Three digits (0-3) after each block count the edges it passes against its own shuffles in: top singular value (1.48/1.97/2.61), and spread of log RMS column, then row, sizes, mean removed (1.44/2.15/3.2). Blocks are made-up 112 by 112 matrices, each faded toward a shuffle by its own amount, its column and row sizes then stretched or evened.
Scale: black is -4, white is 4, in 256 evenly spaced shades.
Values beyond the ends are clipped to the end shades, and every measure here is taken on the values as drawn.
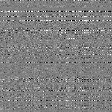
3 1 3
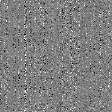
1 3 0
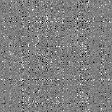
2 3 2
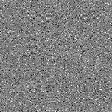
2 0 1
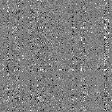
1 3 2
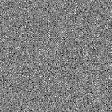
2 1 0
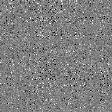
0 2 2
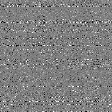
2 1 3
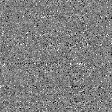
1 1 2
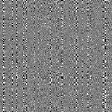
3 3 2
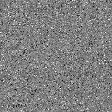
1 0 0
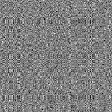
3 2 1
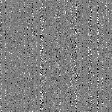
0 3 0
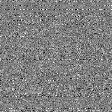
0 1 3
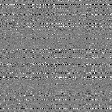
3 1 3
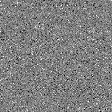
2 0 1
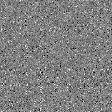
1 1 1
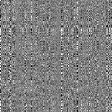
3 3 1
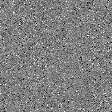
1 1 0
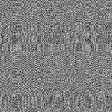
3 1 0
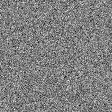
0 0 0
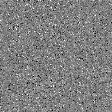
0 1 0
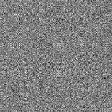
2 1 1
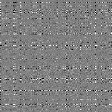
3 2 3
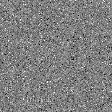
1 1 0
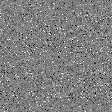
1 0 1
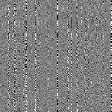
3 3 0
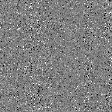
0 2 1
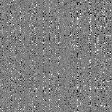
2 3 1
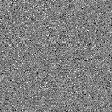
2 0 1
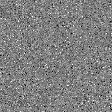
1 0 1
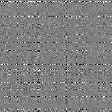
3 2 3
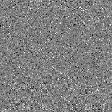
2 0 1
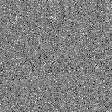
2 0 0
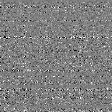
1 1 3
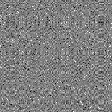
3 0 0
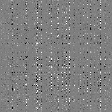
2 3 2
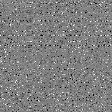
2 0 2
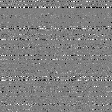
3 0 3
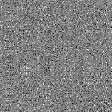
2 1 0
